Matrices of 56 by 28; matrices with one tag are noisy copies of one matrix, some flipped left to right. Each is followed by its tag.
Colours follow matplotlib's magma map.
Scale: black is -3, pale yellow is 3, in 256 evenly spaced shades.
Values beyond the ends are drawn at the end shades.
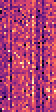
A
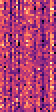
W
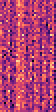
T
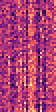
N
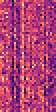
A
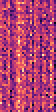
T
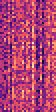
A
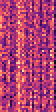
T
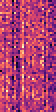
A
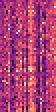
N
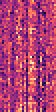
N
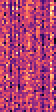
W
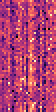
N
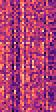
A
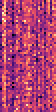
W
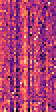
N
